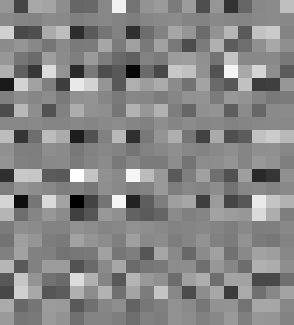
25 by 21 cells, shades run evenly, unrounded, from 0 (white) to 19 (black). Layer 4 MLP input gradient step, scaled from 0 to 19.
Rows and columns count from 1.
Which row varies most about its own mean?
16
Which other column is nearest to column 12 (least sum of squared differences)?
8
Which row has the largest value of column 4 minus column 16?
23
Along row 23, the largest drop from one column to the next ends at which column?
2
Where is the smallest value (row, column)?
14, 6
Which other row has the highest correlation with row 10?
15
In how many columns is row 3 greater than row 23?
12
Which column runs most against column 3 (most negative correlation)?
13
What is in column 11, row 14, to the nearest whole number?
5
